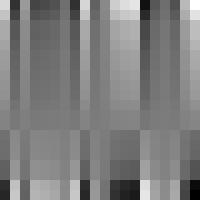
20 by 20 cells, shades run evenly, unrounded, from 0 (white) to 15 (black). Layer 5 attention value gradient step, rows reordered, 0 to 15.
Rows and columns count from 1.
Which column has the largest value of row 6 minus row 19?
15
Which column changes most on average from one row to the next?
20
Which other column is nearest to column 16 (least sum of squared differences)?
6
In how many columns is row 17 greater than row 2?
9
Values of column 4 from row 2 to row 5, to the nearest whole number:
10 9 9 9
